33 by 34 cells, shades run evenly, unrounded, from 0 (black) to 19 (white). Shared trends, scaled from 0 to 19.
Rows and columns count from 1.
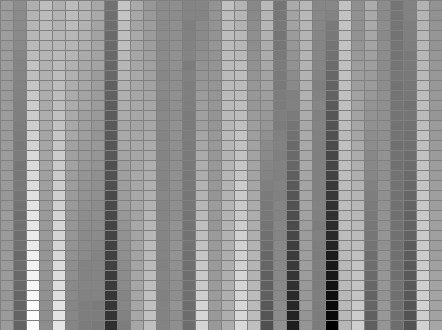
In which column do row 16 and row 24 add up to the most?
3
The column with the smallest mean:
26
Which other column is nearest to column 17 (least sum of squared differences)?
1
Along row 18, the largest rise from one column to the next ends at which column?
27
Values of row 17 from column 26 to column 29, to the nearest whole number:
5 14 13 10
